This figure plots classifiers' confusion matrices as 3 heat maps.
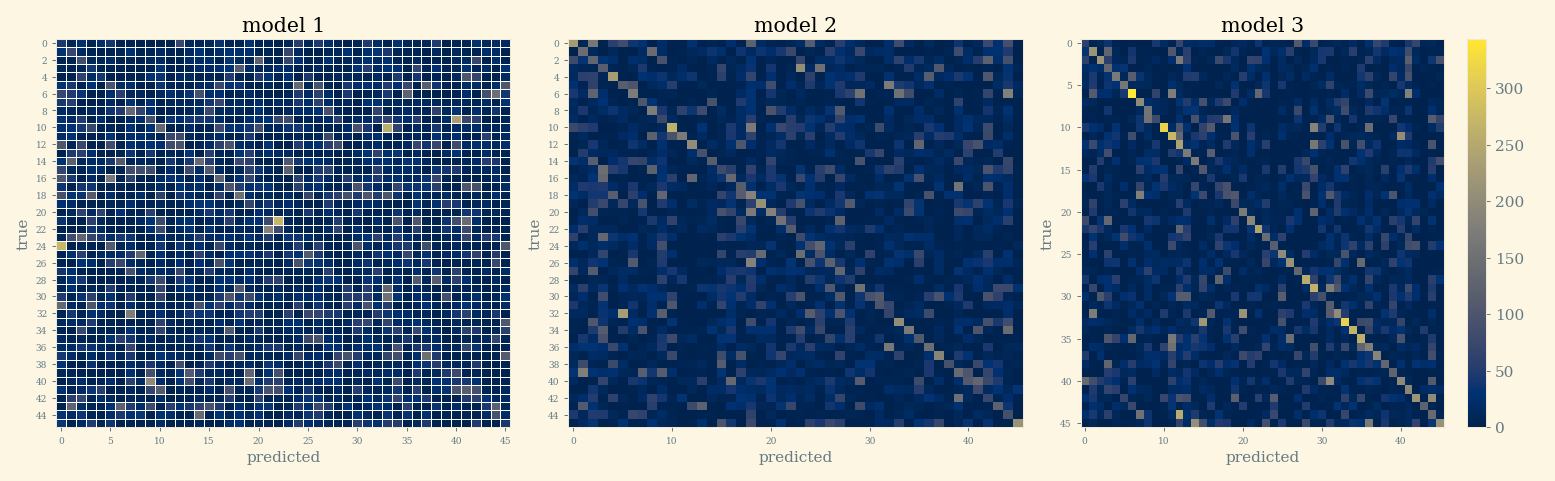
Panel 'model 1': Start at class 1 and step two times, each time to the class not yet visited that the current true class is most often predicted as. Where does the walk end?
2
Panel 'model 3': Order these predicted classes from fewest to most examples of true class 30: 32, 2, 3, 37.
32, 37, 3, 2
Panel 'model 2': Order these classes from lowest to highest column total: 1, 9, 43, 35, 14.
14, 43, 35, 1, 9
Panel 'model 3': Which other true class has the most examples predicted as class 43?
34
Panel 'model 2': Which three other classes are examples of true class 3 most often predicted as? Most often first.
23, 25, 37
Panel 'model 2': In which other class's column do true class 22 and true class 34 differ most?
44
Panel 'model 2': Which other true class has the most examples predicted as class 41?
40
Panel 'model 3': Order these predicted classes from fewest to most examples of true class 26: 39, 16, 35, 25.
16, 25, 39, 35
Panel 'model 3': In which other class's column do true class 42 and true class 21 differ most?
44
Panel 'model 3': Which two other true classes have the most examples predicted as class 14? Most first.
45, 9
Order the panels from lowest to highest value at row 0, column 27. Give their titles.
model 1, model 2, model 3
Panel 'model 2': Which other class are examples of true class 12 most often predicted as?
35
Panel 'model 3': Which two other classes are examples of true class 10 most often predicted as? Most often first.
29, 36
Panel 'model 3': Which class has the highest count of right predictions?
6
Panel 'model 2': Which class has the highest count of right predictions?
10
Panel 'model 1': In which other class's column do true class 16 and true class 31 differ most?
5
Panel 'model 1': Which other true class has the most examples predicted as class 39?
30
